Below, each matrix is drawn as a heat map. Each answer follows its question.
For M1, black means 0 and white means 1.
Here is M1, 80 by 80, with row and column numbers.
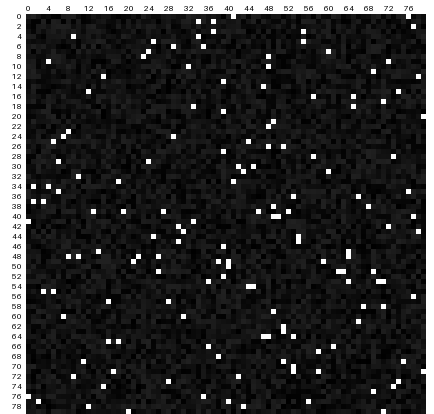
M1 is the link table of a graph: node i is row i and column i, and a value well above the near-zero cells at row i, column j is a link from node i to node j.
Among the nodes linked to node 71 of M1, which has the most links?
node 53
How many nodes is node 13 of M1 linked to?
1
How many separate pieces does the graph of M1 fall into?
5
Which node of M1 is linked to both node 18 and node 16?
node 65
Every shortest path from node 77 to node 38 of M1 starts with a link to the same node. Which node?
node 40
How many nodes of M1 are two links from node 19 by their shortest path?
4
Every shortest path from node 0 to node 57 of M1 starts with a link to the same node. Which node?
node 41
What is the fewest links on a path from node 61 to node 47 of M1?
5
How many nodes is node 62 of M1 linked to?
1
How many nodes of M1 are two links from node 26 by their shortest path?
7
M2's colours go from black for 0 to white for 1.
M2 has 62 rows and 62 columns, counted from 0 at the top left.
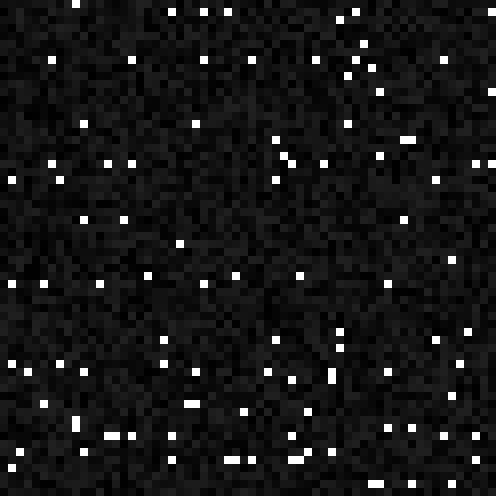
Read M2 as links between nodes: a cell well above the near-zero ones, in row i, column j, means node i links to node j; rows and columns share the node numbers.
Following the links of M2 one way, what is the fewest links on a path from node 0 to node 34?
4
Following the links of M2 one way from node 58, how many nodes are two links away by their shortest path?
5
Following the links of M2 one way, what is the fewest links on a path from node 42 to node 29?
2
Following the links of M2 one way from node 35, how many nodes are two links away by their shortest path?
5
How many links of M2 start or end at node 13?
2
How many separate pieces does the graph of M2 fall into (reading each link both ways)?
3
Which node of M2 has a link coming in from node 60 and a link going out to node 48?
node 46
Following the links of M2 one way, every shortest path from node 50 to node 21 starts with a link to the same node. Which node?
node 5
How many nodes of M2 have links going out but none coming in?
11
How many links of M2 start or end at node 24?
3
